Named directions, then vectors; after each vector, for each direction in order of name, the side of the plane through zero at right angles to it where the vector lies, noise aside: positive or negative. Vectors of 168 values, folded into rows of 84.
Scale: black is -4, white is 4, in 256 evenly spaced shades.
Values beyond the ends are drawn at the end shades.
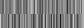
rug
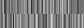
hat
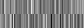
negative, positive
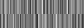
negative, negative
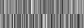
negative, positive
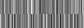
negative, positive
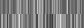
negative, negative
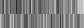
negative, positive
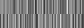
negative, negative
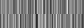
negative, negative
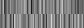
positive, negative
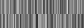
negative, negative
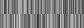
positive, negative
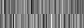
positive, negative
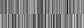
positive, positive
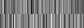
positive, negative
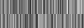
negative, negative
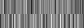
positive, negative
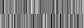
negative, positive
